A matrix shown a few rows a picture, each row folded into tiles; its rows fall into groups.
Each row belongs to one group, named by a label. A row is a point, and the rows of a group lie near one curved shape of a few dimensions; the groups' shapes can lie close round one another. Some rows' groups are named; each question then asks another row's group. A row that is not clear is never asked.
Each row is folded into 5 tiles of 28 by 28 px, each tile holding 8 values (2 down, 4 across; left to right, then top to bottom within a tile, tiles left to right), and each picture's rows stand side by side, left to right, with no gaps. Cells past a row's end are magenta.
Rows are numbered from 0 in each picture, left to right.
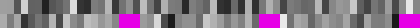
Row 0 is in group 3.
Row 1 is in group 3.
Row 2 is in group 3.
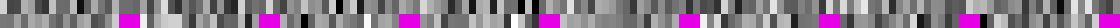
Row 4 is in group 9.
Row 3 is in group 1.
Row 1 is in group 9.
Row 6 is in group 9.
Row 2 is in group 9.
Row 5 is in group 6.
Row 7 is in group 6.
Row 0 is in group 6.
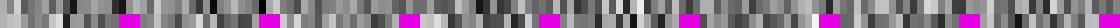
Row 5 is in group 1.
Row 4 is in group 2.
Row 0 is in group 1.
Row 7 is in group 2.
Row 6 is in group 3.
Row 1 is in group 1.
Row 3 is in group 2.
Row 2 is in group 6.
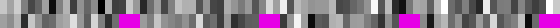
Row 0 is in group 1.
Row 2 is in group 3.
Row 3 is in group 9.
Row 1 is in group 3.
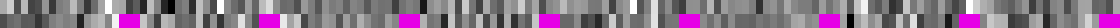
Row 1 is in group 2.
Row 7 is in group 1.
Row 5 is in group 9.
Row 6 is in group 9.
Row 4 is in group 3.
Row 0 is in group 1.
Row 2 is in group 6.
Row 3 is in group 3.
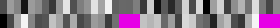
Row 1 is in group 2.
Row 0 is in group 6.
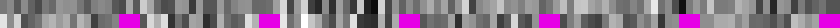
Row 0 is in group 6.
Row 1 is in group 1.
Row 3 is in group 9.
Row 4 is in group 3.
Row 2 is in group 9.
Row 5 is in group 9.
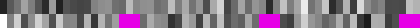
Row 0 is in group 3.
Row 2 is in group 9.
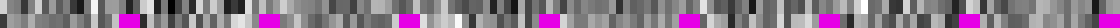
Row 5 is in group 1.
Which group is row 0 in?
6
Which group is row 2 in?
1
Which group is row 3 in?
9
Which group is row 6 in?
9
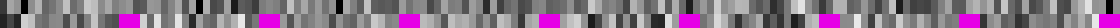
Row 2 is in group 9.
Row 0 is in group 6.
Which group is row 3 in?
6
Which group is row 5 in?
1
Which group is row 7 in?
1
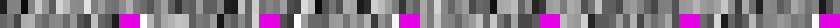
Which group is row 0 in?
6
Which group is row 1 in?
9
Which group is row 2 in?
6
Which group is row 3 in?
1
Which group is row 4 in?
2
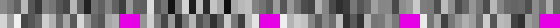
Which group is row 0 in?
6
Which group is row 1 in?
2
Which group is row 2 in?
2
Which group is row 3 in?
6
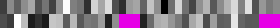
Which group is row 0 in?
6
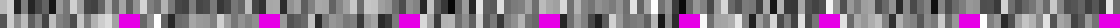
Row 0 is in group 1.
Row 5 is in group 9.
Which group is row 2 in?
3
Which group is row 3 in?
2
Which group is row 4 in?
3
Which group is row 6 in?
9
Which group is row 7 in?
6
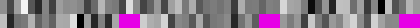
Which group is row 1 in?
2
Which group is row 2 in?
1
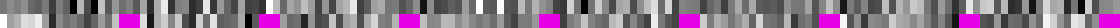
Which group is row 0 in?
9
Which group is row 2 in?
3
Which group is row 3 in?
2
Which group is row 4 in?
6
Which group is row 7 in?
1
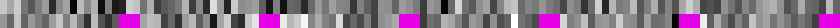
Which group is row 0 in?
1
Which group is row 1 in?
2
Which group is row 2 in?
2
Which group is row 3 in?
6
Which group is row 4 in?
3
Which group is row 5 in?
6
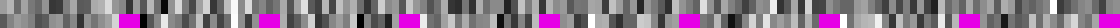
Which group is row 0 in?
1
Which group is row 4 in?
6
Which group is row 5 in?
3
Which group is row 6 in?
9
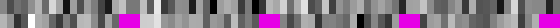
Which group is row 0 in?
6
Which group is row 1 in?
1
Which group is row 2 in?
9
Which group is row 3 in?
6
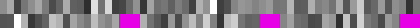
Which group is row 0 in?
6
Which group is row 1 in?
3
